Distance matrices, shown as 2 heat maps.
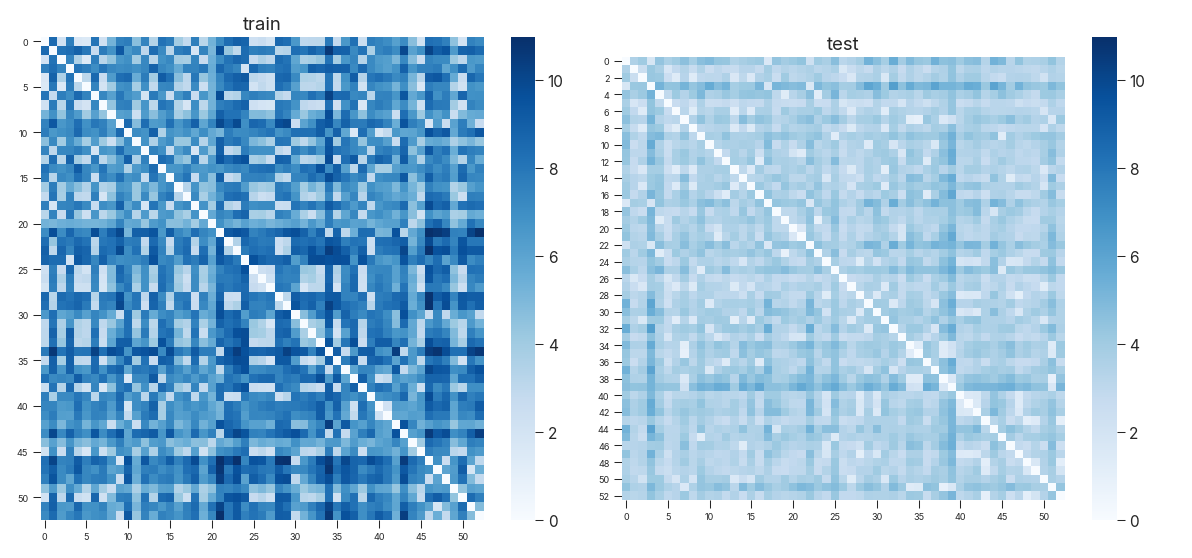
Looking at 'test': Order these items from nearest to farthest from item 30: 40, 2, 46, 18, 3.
40, 46, 2, 18, 3
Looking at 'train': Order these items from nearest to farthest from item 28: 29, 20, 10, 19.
29, 20, 10, 19
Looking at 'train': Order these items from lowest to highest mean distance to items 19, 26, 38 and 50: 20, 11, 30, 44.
11, 44, 20, 30
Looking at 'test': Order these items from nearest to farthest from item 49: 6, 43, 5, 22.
43, 5, 6, 22
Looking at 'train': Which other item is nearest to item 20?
44
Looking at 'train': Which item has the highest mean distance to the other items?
34
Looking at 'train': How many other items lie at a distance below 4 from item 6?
9
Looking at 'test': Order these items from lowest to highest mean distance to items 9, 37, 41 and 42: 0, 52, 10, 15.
10, 52, 15, 0
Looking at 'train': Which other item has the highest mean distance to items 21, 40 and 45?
46
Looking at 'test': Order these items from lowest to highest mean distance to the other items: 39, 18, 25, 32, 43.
43, 18, 32, 25, 39
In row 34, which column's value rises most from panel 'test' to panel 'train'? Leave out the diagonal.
51
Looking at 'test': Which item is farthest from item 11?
39
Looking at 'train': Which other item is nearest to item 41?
40
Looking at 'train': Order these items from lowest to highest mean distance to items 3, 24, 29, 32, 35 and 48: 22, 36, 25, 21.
25, 22, 36, 21
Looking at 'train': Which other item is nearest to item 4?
0
